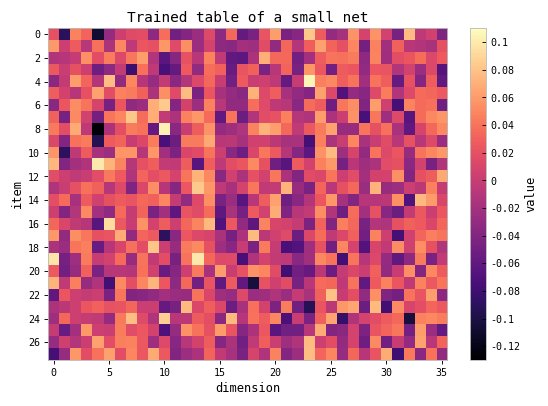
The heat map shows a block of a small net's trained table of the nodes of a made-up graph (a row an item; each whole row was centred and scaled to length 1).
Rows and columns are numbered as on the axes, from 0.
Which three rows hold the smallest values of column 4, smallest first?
8, 0, 9
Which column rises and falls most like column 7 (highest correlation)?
19
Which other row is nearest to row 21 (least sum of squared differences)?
1
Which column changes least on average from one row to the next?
14
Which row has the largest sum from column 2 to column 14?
7
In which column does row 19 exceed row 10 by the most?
13
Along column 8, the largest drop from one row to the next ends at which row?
22
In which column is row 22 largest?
25
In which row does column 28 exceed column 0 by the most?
27
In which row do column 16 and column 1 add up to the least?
10
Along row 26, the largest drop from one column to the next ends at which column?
30
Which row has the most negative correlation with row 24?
3
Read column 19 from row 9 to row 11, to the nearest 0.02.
0 0.04 0.02
